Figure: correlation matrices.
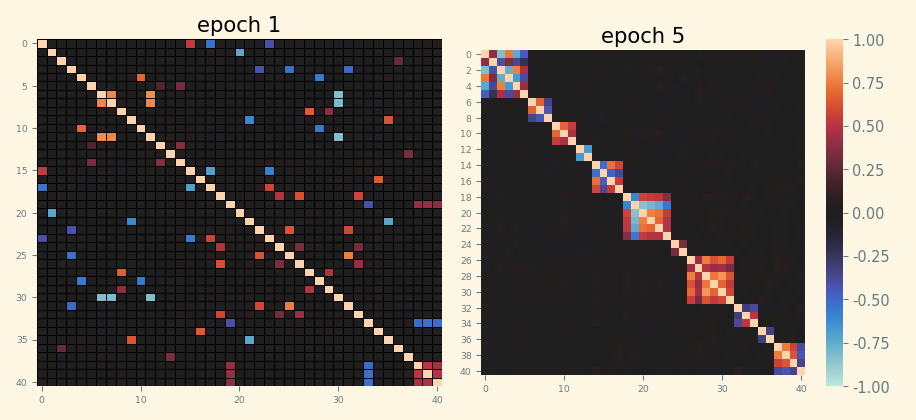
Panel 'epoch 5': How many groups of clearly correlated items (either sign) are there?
11
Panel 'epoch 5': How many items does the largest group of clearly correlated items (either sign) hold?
6
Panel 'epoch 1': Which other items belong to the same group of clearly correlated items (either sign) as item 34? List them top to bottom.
16
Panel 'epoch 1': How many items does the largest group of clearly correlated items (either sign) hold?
5
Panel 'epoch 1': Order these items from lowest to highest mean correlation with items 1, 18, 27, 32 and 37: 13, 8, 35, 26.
35, 13, 8, 26
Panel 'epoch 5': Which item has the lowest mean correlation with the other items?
19
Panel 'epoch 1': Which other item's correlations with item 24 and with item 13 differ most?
18
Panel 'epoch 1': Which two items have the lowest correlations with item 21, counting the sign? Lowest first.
35, 9
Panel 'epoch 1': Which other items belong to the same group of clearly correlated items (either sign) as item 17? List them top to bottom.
0, 15, 23
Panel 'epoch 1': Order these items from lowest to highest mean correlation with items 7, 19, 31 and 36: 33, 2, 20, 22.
33, 20, 2, 22
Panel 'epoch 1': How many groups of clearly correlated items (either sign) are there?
13
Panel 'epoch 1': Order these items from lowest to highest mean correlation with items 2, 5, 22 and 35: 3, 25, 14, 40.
3, 40, 14, 25
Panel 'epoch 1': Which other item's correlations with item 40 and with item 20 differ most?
1
